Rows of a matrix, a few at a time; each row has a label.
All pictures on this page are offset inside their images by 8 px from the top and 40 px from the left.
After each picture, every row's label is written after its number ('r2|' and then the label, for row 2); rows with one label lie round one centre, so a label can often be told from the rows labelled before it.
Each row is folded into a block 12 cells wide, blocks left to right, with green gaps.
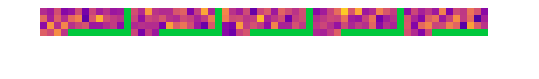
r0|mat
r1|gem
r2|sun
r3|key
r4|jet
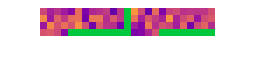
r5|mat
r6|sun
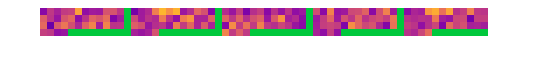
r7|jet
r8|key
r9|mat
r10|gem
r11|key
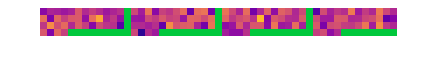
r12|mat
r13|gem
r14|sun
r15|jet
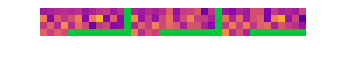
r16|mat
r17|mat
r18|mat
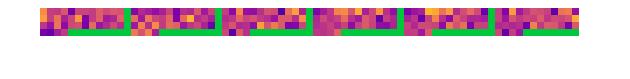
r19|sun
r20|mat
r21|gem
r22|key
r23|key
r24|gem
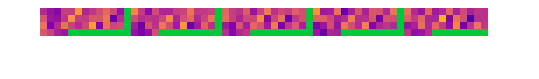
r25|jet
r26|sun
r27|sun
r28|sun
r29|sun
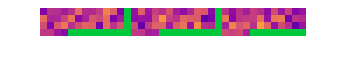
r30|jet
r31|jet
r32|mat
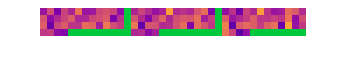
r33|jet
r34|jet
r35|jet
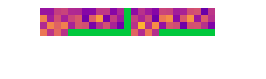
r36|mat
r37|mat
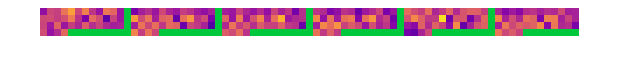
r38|key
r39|mat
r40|mat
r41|mat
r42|sun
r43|mat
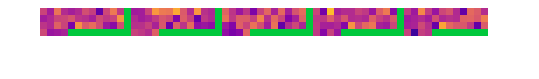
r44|gem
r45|key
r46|sun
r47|gem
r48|gem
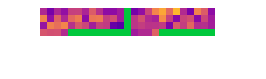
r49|mat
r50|key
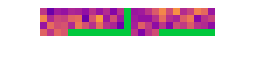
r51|mat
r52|key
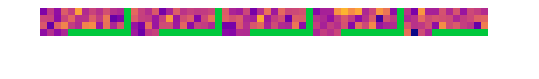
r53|jet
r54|sun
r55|sun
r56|key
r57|gem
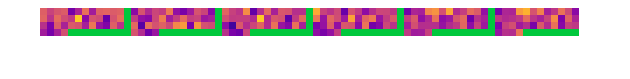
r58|sun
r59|jet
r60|sun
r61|sun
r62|key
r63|key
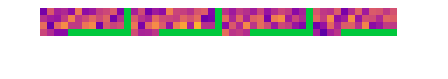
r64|jet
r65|jet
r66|mat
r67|sun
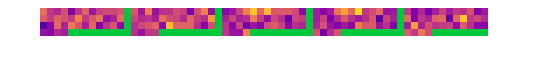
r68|sun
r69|gem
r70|key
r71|key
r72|mat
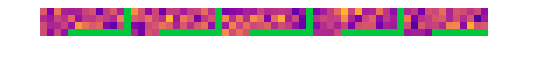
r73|gem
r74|sun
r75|mat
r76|key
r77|jet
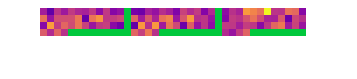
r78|mat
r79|mat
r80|key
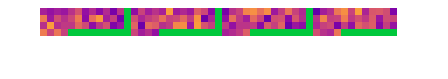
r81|mat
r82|jet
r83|key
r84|key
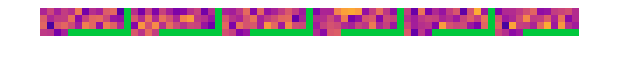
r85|jet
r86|mat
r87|jet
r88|key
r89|gem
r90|jet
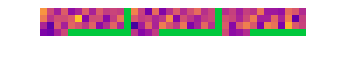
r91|sun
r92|sun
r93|jet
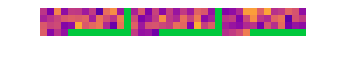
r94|gem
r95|jet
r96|key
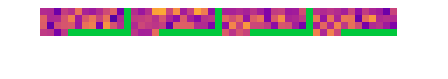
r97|jet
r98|key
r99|mat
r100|mat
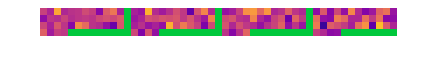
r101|gem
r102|gem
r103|key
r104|jet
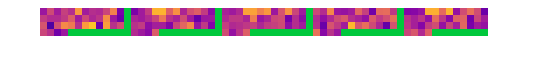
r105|jet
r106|key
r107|key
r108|gem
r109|key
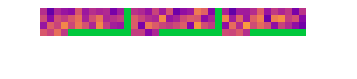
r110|mat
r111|jet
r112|mat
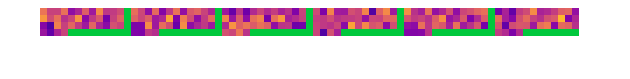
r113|sun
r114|sun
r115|mat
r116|gem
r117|sun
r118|jet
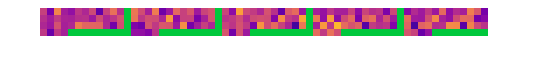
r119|gem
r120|sun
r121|gem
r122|mat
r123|jet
